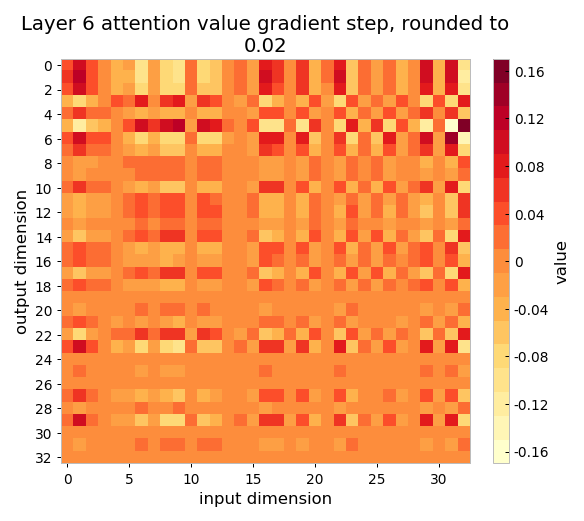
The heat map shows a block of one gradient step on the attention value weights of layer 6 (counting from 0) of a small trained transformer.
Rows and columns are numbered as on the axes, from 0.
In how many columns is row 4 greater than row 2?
14
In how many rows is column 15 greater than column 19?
11
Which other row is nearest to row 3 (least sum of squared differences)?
22
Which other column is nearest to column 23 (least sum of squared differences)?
12
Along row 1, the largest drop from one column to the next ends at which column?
32
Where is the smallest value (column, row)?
31, 5
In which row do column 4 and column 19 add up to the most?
6
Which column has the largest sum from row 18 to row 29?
1
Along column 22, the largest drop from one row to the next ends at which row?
3
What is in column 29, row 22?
-0.06
